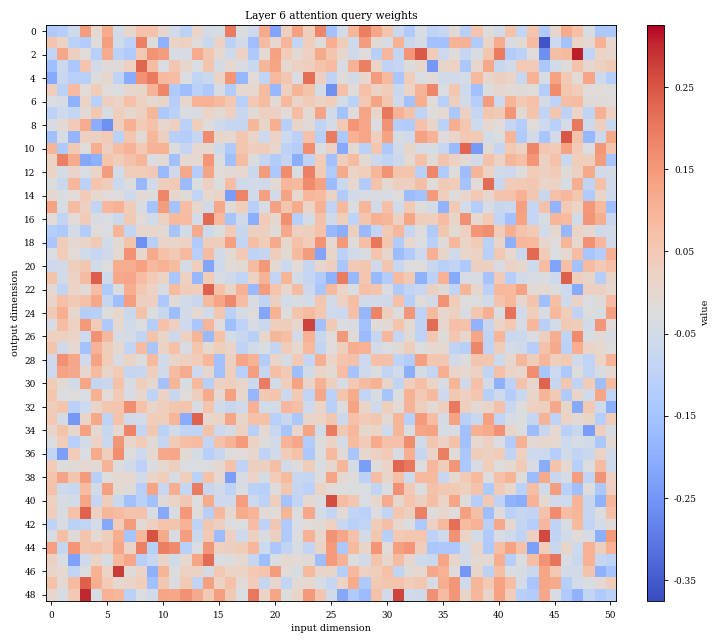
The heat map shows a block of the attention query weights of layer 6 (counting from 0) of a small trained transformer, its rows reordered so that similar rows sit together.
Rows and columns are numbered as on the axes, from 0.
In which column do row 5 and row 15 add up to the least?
25
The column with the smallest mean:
37
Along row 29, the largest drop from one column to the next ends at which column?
44
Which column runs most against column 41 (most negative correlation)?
26
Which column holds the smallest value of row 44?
43
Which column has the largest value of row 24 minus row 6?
32
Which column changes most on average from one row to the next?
14
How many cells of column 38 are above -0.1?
42
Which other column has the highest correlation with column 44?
6
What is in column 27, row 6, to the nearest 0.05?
-0.1
